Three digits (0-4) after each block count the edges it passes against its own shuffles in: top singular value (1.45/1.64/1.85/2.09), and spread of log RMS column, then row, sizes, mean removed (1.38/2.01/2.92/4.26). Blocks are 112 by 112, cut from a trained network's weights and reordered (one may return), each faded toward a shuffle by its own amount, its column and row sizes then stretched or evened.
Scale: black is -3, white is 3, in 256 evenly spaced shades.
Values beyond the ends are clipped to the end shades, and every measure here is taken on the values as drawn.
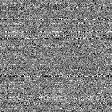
4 0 3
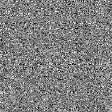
1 0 3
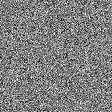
2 0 0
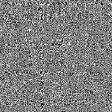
2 2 3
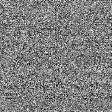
1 1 1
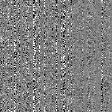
2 4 1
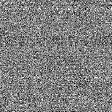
2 1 1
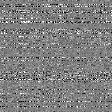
4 2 4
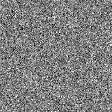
1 1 1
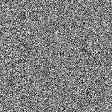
1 1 0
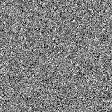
0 0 0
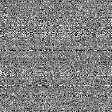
4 2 3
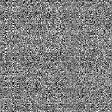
3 3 0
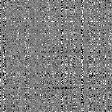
2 4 3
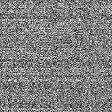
4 2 0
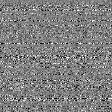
2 0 4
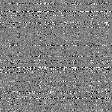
1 2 4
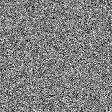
1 0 0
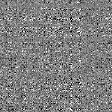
1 3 3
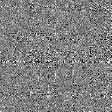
1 3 3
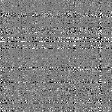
2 3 4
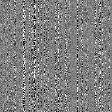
0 4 0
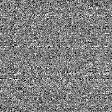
3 2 2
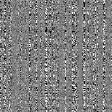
4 4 1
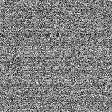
4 0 0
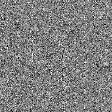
0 2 0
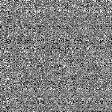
2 2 3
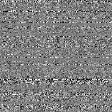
0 1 4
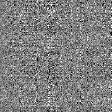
3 3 1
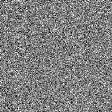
2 1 1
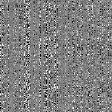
2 4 2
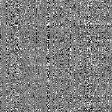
2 4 2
